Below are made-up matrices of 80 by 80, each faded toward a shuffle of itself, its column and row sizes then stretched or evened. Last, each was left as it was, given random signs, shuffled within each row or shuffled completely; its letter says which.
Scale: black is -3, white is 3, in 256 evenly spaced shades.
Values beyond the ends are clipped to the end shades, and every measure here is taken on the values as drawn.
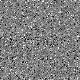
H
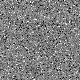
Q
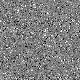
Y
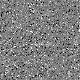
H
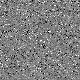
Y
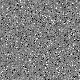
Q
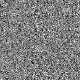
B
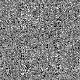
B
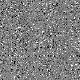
B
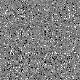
B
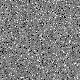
Q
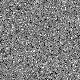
Q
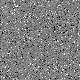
Q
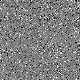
H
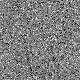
Q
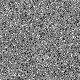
Q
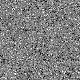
Y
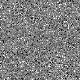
B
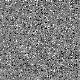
H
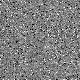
Y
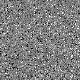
B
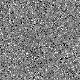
H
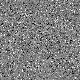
Y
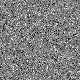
Q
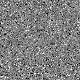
Y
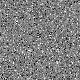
Q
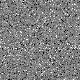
Y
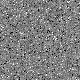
Q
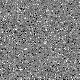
Y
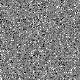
H
